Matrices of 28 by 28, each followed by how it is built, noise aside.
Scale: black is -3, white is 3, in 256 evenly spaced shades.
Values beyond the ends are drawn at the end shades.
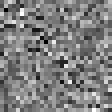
block diagonal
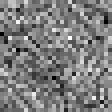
Toeplitz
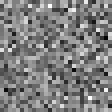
noise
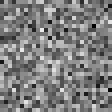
noise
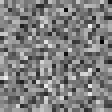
repeating rows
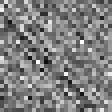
Toeplitz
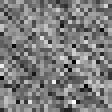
Toeplitz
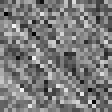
Toeplitz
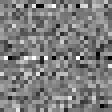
uneven rows
